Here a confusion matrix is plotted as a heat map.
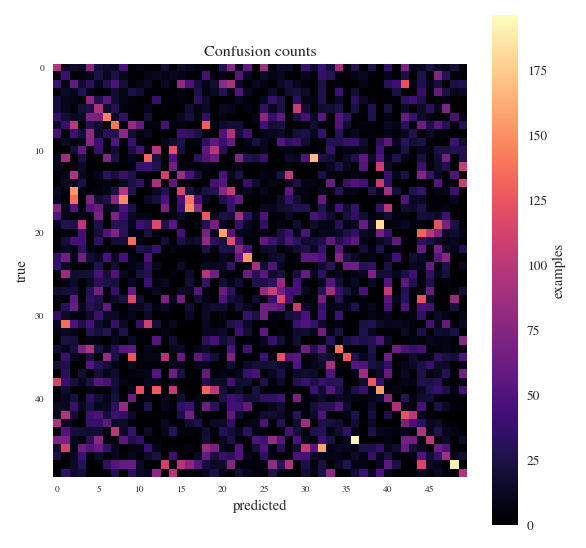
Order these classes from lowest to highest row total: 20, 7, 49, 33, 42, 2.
33, 49, 42, 2, 7, 20
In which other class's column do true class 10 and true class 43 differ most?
14
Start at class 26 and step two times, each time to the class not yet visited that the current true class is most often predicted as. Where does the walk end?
40
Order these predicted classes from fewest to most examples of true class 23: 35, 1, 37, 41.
37, 35, 41, 1
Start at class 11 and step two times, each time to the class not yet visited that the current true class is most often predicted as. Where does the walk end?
1
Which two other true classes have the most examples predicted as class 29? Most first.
5, 40
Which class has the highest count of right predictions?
48
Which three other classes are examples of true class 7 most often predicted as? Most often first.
18, 2, 9
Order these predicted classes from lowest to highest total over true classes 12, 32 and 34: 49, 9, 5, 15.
15, 5, 9, 49
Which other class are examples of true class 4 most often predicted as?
6
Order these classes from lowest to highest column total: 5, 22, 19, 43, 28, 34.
43, 28, 19, 22, 34, 5
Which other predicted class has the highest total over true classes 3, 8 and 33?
21
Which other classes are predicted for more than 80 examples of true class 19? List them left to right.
3, 12, 39, 46
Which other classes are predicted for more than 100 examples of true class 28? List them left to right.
9, 27, 44
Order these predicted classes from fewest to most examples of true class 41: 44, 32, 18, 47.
47, 32, 44, 18
